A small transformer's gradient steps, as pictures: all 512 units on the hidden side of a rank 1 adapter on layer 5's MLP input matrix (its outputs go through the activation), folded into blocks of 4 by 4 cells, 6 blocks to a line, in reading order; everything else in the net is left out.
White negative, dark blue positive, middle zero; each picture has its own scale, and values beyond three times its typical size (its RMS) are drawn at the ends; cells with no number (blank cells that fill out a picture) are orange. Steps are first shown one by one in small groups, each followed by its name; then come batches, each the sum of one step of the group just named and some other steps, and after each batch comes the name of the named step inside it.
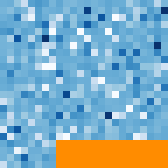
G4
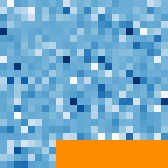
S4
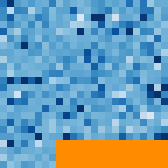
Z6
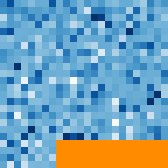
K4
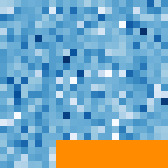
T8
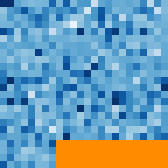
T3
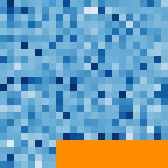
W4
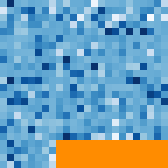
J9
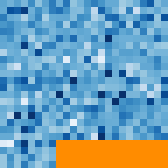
W4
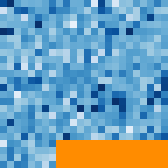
T3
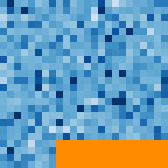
W4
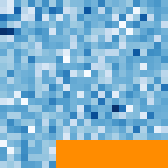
G4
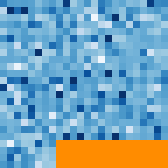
W4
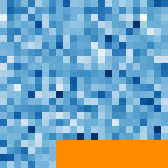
K4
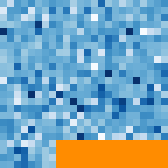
S4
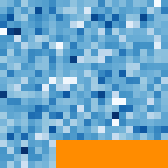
K4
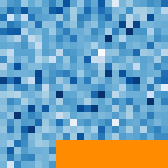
K4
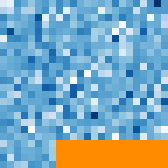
T8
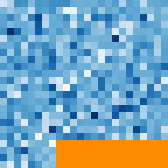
K4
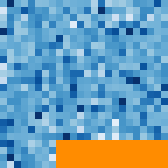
J9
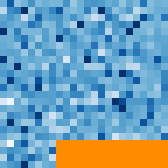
W4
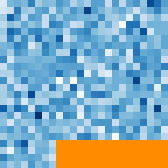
T8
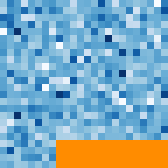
G4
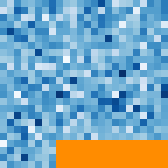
G4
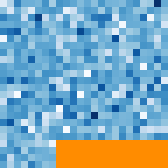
Z6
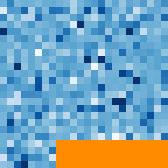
S4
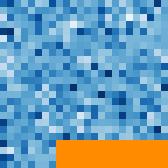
T3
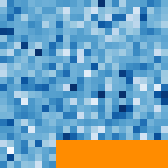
W4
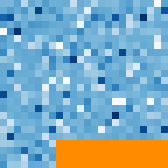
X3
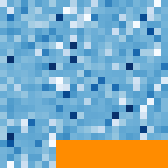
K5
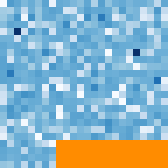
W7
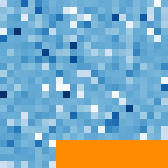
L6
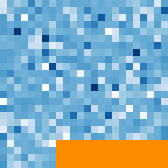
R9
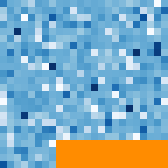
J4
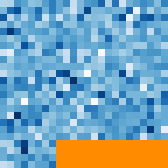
L6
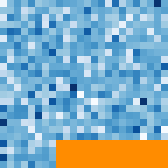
W7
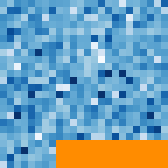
L6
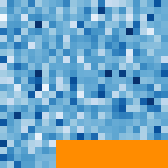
W7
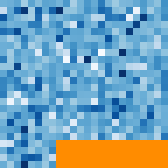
X3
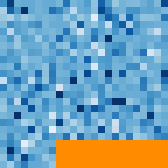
K5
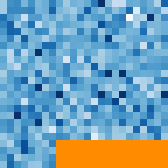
W7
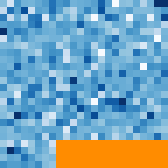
J4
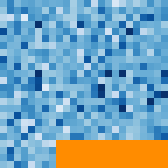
R9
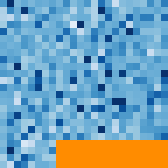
K5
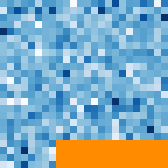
K5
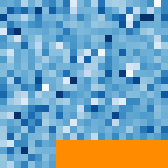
X3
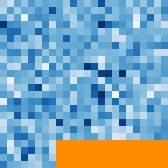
R9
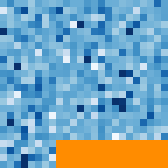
J4
